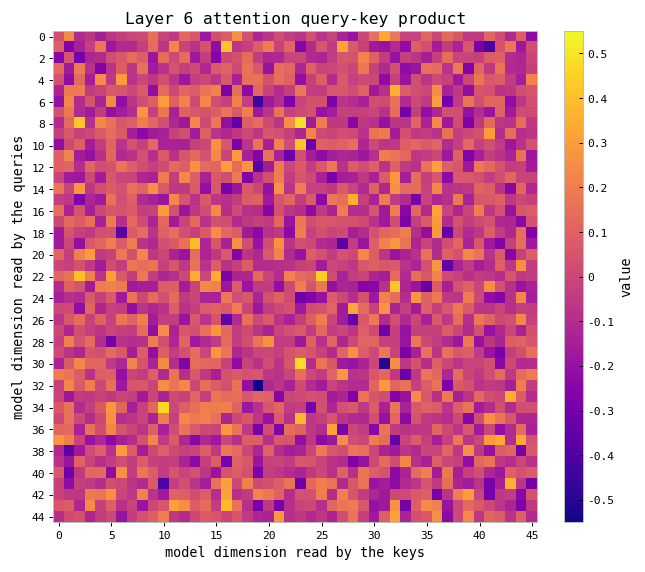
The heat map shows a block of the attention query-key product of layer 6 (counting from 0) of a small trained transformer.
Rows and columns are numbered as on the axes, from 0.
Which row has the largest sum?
12
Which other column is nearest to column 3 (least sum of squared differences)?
35
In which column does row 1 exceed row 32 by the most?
19
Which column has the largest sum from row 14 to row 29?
15
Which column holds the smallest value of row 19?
27
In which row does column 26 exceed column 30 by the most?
36
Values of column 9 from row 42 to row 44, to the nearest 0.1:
-0.1 0 0.1
